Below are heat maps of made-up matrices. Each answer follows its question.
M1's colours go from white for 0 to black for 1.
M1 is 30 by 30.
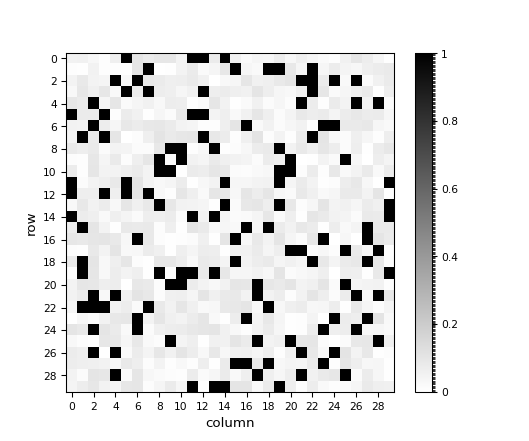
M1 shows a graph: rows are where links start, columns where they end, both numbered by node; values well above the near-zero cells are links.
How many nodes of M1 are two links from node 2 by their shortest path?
8
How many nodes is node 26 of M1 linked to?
4
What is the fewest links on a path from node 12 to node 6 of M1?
4
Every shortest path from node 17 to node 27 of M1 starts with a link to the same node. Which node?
node 21
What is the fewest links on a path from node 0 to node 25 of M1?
5
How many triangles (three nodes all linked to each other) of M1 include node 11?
4
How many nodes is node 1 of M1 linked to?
5
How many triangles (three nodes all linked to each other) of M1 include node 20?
3
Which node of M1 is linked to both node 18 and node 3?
node 22
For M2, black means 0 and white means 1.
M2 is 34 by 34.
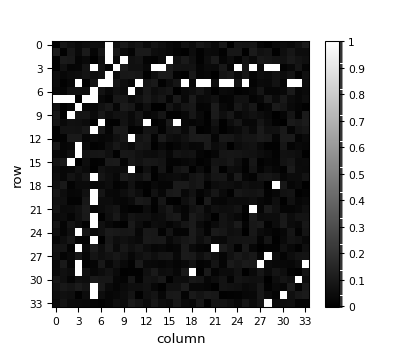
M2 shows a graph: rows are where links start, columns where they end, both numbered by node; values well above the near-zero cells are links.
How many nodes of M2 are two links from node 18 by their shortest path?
1
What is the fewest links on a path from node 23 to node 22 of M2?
2
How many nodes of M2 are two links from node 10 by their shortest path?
1
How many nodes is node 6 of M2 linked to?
2
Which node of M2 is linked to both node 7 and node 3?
node 5
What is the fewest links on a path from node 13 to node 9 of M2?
5
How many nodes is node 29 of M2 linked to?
2
